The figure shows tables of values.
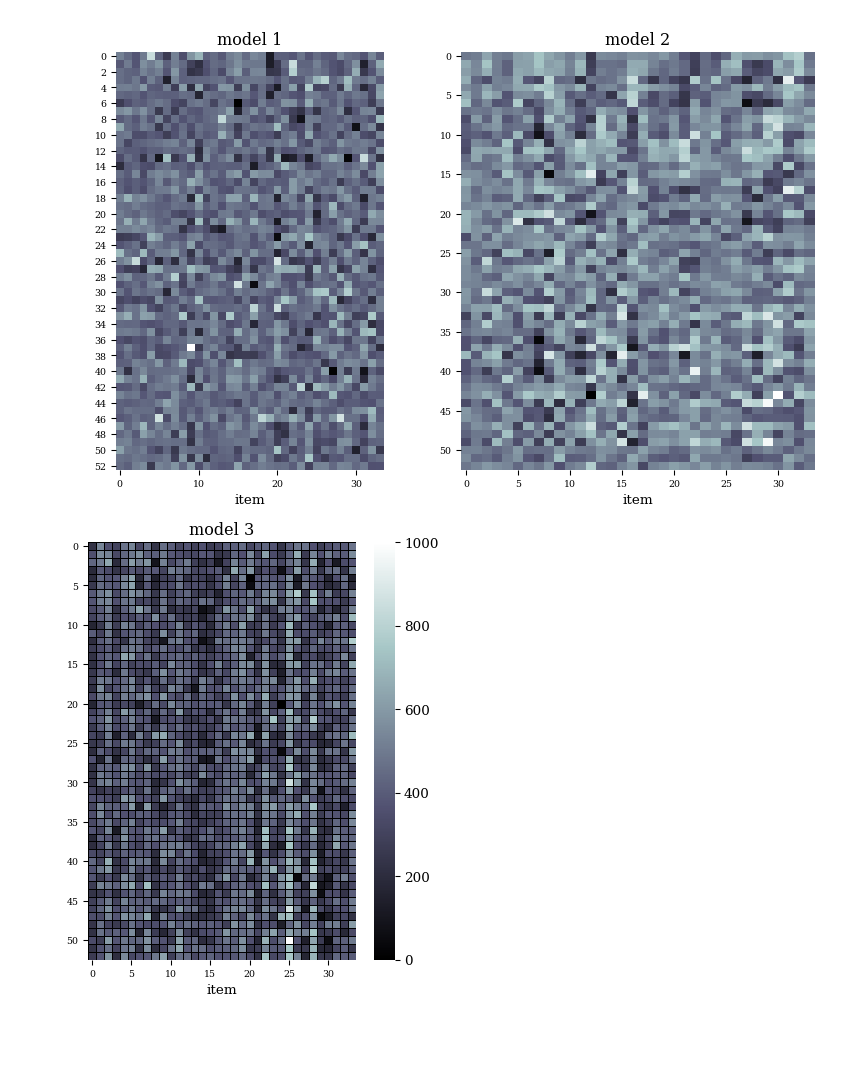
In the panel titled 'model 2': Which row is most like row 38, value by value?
5
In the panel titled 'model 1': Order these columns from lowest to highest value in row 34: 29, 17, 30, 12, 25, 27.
17, 29, 25, 30, 12, 27
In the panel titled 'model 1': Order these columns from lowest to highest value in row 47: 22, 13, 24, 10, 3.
13, 22, 10, 24, 3
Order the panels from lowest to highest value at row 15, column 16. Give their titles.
model 1, model 3, model 2
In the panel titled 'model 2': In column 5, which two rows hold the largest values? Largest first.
21, 6
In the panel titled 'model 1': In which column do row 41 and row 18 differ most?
21
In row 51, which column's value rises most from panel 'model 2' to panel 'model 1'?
24
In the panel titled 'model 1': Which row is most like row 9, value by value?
50
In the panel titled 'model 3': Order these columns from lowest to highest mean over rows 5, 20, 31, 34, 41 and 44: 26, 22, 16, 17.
16, 17, 26, 22
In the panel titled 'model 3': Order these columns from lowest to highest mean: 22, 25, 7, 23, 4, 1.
23, 1, 7, 4, 22, 25
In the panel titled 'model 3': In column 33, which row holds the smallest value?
4
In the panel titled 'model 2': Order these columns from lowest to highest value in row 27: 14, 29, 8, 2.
29, 14, 2, 8
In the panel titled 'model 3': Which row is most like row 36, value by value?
52
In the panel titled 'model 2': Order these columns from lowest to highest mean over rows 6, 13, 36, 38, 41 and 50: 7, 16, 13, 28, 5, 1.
7, 28, 1, 16, 13, 5
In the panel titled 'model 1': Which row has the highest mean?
46
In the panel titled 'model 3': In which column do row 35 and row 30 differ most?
25
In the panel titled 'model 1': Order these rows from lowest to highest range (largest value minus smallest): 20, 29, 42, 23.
20, 42, 23, 29
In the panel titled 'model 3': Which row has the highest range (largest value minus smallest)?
50
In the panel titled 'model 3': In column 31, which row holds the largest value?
38
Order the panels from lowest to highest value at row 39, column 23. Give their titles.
model 3, model 1, model 2
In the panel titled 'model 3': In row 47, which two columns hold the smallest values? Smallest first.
29, 30
